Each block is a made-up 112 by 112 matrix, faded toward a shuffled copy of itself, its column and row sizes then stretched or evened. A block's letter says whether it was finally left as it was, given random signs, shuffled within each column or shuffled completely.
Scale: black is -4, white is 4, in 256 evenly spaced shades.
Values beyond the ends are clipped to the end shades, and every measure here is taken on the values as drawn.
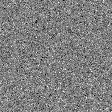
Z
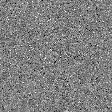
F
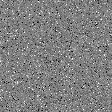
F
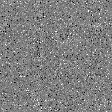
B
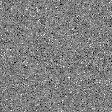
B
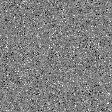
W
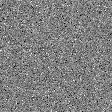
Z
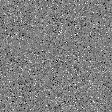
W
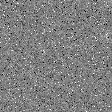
F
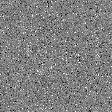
B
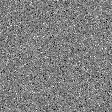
Z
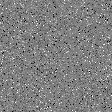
F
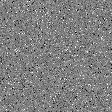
Z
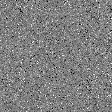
F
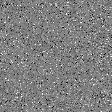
W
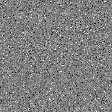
B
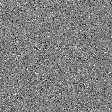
W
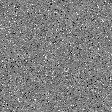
Z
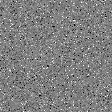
F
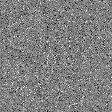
F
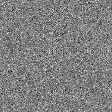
B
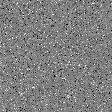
Z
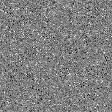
B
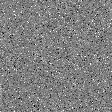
Z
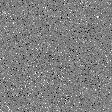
Z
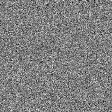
W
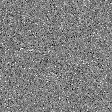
Z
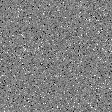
Z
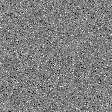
Z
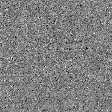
B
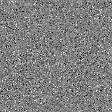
B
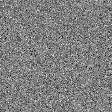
W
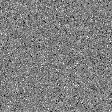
F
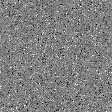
F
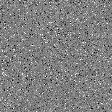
W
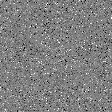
B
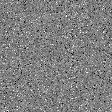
F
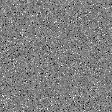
W
